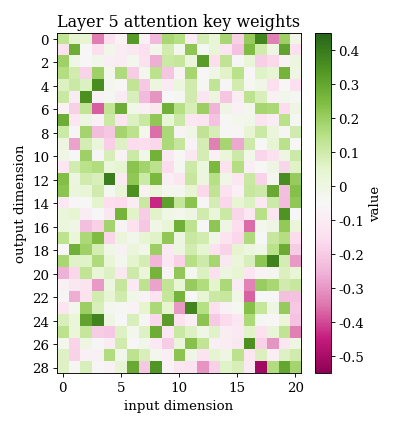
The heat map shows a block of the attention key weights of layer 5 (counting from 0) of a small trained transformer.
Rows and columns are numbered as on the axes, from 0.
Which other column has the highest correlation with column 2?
16
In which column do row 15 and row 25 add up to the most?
19
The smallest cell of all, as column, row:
17, 28
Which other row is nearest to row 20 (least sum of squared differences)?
10
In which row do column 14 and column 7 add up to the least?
5
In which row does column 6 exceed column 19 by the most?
13
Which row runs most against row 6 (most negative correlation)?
4
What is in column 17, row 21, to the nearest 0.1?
0.2
